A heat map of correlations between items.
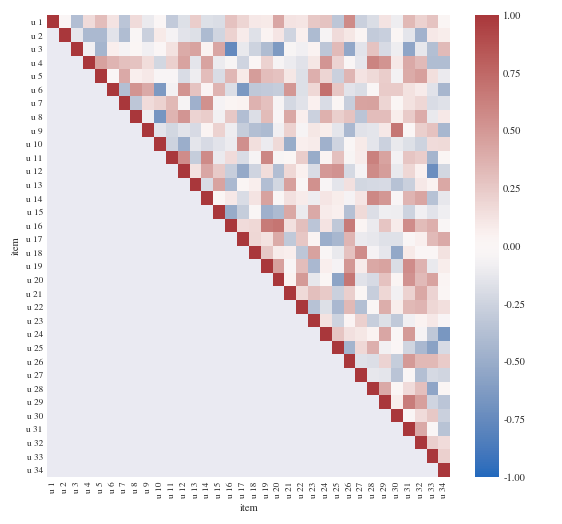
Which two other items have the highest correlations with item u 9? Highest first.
u 30, u 6
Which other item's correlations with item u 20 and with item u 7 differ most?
u 26
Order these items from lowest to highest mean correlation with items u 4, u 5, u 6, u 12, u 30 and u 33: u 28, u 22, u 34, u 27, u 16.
u 34, u 27, u 22, u 16, u 28
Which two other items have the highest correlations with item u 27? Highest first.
u 18, u 7
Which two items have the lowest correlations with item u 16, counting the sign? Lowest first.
u 3, u 15
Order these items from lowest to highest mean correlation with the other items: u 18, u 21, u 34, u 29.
u 34, u 18, u 21, u 29
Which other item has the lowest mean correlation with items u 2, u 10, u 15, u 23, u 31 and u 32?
u 25
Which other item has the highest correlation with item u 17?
u 10
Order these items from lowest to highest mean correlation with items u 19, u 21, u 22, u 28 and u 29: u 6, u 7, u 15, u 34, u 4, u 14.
u 15, u 34, u 6, u 7, u 4, u 14
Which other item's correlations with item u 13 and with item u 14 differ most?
u 7
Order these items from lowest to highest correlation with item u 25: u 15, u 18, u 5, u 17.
u 17, u 5, u 18, u 15
